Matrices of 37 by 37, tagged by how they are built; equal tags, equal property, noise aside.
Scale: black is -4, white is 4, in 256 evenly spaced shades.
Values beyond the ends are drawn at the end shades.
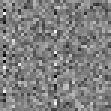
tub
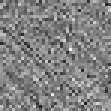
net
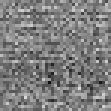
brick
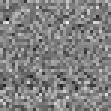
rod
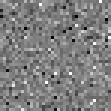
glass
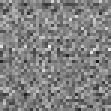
rod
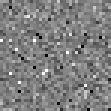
glass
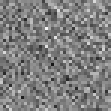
net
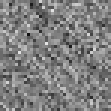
net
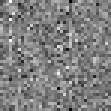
tub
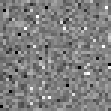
glass
